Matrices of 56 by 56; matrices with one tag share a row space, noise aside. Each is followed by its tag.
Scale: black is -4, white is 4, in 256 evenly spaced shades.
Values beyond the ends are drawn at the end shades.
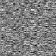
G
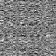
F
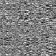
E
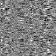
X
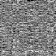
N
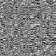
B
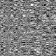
B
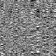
B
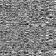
E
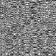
G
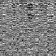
N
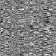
X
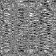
X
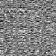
F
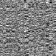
E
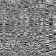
E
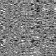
B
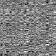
E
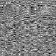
G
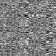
E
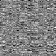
N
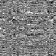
N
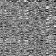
E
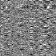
X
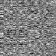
F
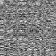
F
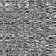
E
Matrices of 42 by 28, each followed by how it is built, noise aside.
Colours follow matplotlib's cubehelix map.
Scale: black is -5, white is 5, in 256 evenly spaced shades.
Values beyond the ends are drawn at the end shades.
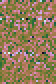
uneven rows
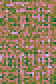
blocks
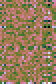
low rank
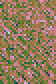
Toeplitz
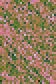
Toeplitz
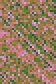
Toeplitz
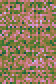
blocks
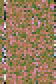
uneven columns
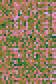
blocks
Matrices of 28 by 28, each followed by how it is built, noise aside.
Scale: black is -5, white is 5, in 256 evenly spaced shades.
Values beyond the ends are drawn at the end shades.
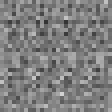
repeating columns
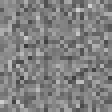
repeating rows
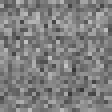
repeating columns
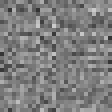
low rank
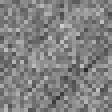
Hankel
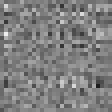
low rank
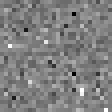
sparse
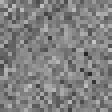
Hankel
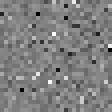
sparse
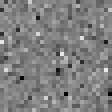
sparse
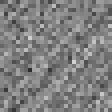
Hankel
